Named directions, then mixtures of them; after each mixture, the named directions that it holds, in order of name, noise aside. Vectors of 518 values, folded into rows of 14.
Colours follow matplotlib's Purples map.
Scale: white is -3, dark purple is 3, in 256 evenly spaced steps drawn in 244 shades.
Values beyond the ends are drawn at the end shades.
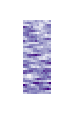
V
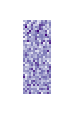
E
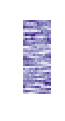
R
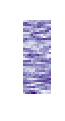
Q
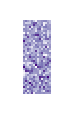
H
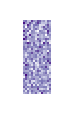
E.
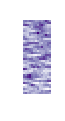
V.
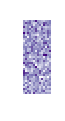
H.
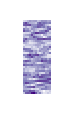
Q.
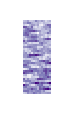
V.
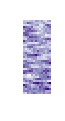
V.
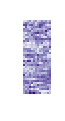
E, Q.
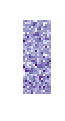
H.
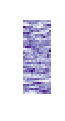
Q, V.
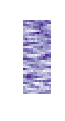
R, V.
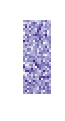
E, H.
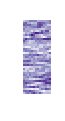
Q, R.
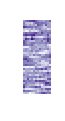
R.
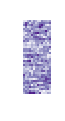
E, Q.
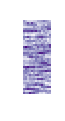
R.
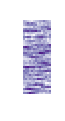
R.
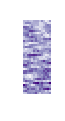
V.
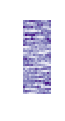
R.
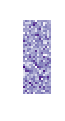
H.
